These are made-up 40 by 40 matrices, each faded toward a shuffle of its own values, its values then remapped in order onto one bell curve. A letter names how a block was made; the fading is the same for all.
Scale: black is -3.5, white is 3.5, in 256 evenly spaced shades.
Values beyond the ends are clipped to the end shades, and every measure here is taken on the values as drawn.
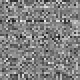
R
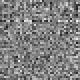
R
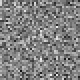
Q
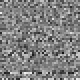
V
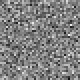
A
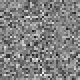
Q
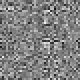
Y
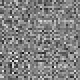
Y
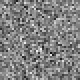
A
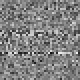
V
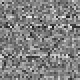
V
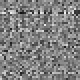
R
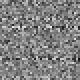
V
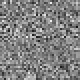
Q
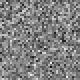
A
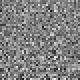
R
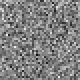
A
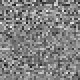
V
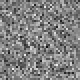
A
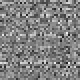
R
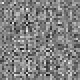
Y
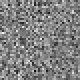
Q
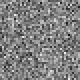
A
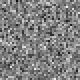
A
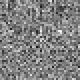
Q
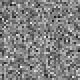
A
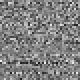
V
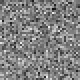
A
